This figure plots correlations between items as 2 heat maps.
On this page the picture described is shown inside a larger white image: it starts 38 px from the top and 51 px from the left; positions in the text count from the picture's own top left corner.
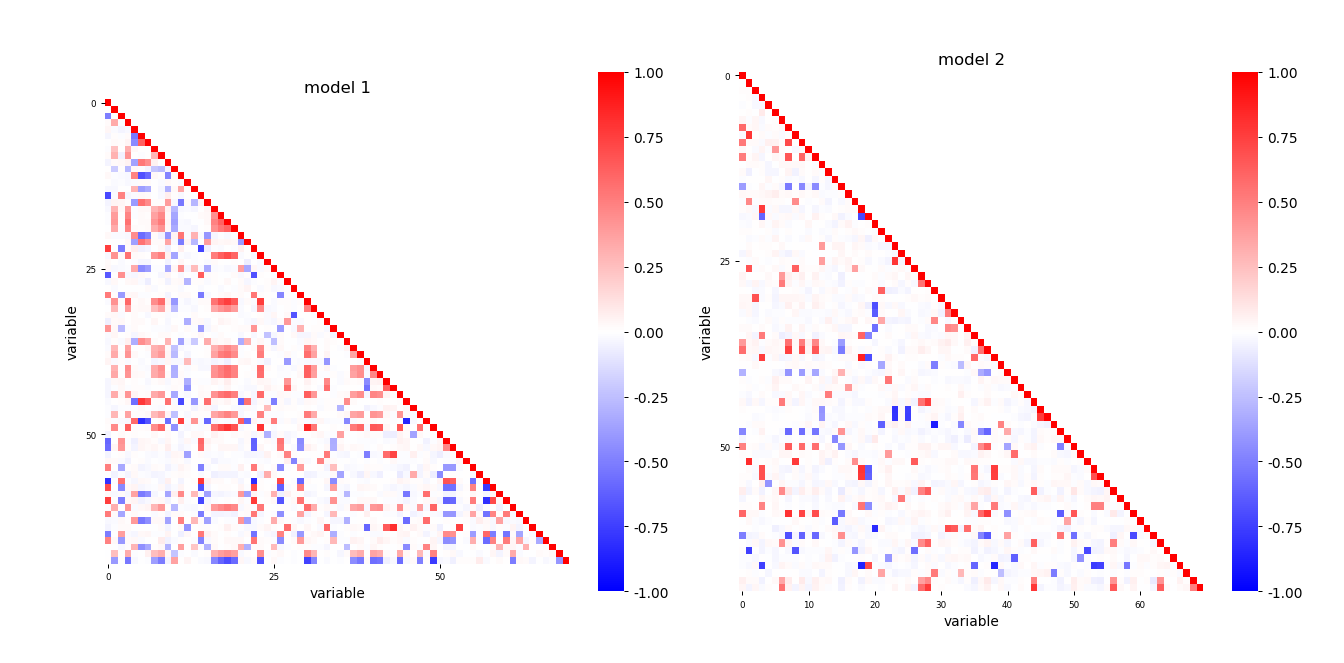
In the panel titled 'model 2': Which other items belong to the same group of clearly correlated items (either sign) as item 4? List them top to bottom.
55
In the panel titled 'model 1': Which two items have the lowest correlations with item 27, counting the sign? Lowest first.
39, 12
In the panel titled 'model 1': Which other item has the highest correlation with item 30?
49
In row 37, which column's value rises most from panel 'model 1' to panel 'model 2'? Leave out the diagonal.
59
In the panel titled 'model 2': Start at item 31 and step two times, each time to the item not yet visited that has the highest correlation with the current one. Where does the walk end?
32
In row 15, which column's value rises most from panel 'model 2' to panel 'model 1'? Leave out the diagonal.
9
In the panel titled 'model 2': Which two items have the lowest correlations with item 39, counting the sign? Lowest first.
29, 21
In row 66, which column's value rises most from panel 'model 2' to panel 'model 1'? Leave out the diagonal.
58
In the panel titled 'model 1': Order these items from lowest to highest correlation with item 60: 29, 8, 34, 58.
8, 34, 29, 58
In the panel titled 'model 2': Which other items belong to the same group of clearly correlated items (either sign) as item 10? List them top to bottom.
5
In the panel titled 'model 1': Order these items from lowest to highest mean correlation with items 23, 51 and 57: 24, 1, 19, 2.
24, 1, 19, 2
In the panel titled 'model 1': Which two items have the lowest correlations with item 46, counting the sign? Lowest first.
50, 35
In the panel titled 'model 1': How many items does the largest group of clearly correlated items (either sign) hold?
22
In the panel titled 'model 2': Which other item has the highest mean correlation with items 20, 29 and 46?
45
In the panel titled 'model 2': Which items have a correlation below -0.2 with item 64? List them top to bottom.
1, 8, 17, 26, 52
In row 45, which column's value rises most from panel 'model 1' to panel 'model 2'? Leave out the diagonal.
48
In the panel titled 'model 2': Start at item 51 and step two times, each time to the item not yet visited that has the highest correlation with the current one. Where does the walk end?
22
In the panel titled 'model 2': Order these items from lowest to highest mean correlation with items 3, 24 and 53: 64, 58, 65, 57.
64, 65, 57, 58
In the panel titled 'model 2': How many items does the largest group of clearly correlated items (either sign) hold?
12
